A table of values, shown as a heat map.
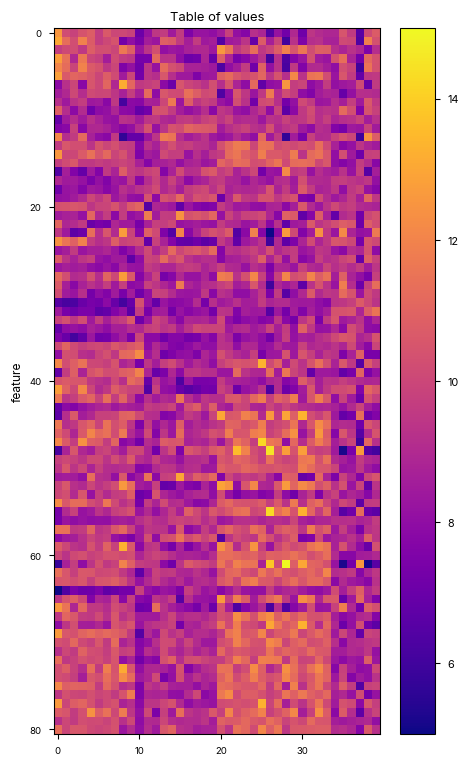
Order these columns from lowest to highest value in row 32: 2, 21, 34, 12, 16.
2, 16, 12, 21, 34
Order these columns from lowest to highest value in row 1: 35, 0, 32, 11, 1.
11, 32, 35, 1, 0
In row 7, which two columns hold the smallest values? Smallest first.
20, 35
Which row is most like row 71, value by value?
79
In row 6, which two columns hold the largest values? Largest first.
8, 28
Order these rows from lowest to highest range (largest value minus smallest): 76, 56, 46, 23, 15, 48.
56, 15, 76, 46, 23, 48
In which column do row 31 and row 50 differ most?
1
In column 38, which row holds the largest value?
12
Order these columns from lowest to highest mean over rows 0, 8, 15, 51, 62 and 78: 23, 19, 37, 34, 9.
37, 34, 9, 19, 23
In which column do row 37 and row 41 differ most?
0
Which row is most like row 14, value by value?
69
